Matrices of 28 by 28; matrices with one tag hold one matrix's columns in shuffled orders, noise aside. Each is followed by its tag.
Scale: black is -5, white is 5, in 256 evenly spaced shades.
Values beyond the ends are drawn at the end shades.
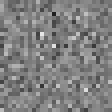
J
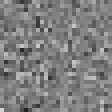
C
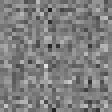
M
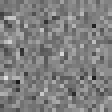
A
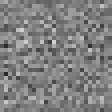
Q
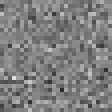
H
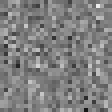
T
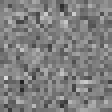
H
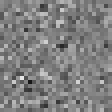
H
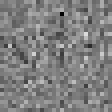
J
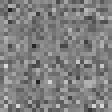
M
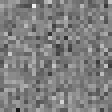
T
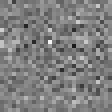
Q
